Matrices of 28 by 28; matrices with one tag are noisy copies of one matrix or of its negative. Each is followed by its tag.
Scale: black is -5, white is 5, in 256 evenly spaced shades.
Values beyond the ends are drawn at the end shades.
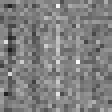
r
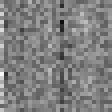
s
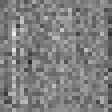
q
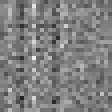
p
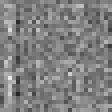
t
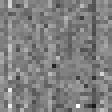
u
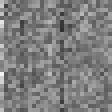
s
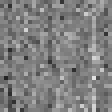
u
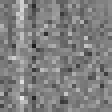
p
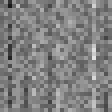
u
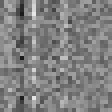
p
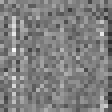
q
